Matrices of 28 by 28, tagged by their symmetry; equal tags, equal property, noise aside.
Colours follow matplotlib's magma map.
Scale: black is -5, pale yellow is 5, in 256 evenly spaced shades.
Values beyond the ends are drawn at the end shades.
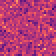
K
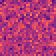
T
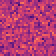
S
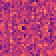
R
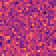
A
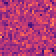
S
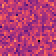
K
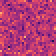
R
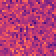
S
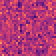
R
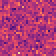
K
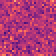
K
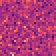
S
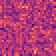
K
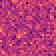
S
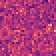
A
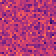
R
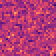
A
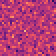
S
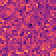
S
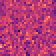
T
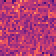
K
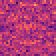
T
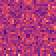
T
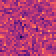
A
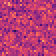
K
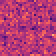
K
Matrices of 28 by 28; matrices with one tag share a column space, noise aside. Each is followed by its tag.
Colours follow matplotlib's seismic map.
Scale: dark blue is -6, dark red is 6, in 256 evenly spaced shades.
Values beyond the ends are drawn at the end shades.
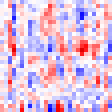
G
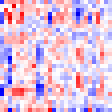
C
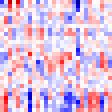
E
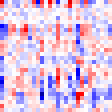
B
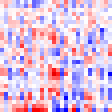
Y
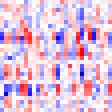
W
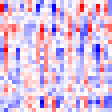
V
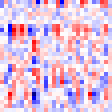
B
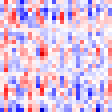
C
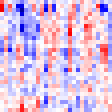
V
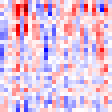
V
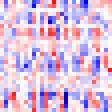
E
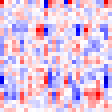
B
